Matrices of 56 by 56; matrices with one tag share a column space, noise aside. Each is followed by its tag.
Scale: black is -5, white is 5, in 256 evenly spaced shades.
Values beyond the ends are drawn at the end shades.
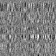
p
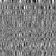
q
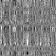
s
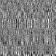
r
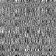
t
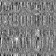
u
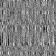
s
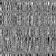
u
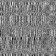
u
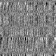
u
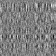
p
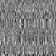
r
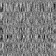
p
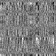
u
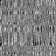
s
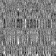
r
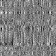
s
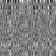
q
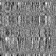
u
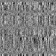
u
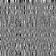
q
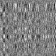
p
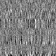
r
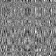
t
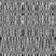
u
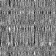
s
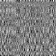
t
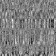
r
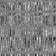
u
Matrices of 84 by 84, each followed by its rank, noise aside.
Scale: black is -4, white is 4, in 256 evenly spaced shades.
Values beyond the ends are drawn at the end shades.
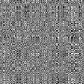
four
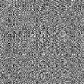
seven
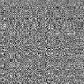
six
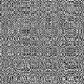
seven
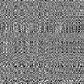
five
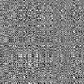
six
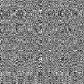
six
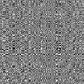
five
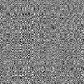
six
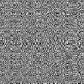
seven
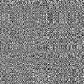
seven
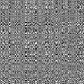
four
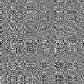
four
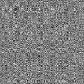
six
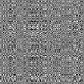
four
